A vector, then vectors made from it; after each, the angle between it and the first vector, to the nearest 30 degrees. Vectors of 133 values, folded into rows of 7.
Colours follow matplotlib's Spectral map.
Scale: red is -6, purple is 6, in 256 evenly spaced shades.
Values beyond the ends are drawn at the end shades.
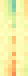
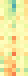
30 degrees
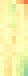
60 degrees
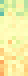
90 degrees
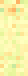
120 degrees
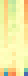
60 degrees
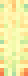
120 degrees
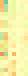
60 degrees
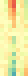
150 degrees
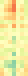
150 degrees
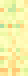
60 degrees
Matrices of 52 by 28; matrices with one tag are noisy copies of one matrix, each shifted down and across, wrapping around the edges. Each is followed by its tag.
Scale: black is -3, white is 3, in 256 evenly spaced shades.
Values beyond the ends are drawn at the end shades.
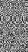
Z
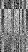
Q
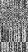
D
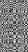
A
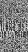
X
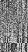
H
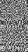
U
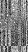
Q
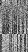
Q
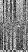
Q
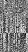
H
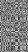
A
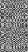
A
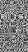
Z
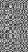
A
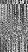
D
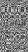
Z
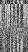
Q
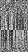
D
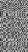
A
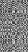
A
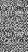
U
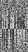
D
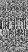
X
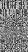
X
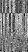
Q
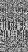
X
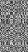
A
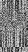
D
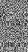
U
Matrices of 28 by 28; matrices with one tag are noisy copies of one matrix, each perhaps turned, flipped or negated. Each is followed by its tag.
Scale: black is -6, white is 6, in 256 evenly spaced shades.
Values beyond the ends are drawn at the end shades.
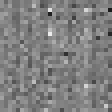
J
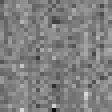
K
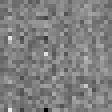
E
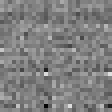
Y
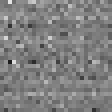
J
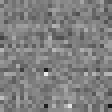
Y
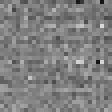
J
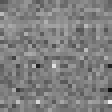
E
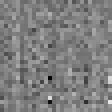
J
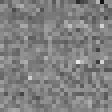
J
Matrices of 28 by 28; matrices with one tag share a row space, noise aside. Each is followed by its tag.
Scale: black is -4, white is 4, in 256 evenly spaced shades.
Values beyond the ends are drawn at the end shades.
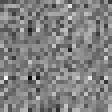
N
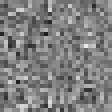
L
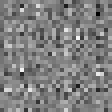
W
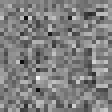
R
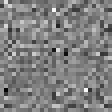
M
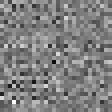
M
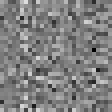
R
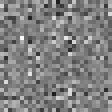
N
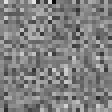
W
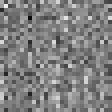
N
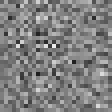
R
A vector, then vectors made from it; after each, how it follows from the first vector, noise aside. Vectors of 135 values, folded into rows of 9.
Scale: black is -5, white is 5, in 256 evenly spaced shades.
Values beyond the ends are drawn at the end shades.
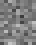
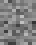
negated.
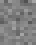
reversed, negated, shrunk.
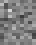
wrapped around, negated.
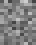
reversed.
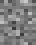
reversed.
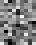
negated, scaled up.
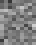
wrapped around.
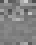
reversed, partly zeroed.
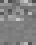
reversed, partly zeroed.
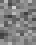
wrapped around, negated.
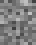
reversed.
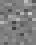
reversed, partly zeroed.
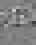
negated, partly zeroed.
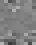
negated, partly zeroed.
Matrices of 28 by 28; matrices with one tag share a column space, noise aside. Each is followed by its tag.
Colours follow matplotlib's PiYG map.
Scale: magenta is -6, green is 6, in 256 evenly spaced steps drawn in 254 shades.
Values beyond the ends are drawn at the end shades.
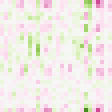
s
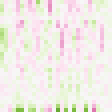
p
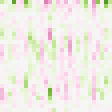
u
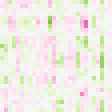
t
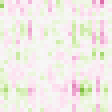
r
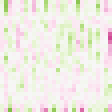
p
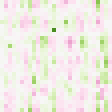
t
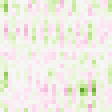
r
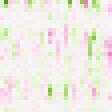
u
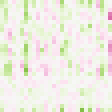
s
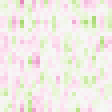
t
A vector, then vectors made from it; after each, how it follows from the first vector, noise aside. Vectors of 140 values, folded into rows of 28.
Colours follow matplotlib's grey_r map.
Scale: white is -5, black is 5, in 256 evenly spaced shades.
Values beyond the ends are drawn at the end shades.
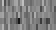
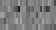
wrapped around, partly zeroed.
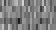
copied.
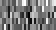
wrapped around, negated, scaled up.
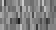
copied.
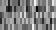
reversed, scaled up.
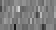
wrapped around, partly zeroed.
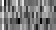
scaled up.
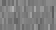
wrapped around, negated, shrunk.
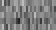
copied.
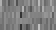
wrapped around, partly zeroed.
